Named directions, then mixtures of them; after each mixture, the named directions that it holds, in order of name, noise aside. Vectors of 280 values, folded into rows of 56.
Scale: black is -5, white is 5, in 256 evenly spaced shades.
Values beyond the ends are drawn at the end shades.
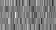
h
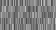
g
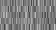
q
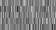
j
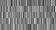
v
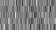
h, q.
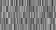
g, h, v.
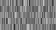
g, h, j.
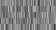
q.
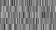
g, q, v.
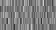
h, j, q.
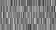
v.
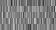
v.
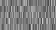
j, v.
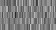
h, q, v.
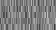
q.
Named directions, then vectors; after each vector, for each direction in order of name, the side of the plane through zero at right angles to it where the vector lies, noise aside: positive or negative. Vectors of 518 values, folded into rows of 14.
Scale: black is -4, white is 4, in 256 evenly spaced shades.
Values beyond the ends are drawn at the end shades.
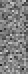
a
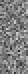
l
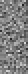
positive, negative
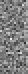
negative, positive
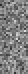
positive, positive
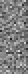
positive, negative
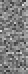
negative, positive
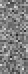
negative, negative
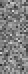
positive, positive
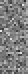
negative, positive
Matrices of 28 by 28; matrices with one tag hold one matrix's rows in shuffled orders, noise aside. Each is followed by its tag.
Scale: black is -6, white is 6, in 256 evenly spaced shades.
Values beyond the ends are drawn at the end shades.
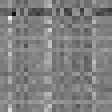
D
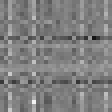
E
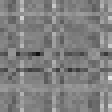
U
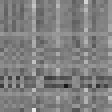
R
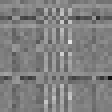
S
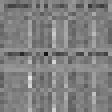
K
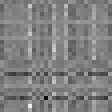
K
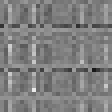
E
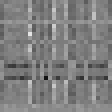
K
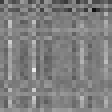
E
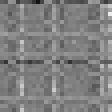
U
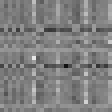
R
